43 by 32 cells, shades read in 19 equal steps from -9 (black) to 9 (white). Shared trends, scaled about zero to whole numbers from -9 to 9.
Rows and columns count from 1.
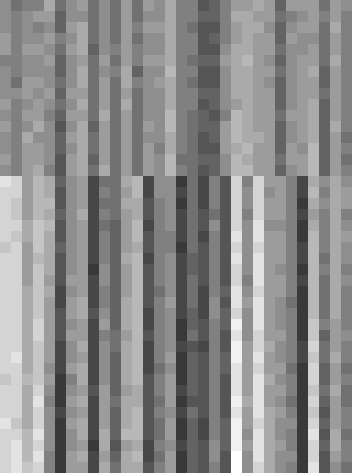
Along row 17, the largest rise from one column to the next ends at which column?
22
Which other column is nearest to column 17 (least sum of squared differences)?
9
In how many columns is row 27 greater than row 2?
13
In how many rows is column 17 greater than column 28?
9
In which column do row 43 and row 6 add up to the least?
6
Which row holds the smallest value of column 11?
41
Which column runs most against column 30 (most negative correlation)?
10
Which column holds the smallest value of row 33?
17
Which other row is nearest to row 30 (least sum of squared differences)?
33
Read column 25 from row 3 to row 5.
1 2 2
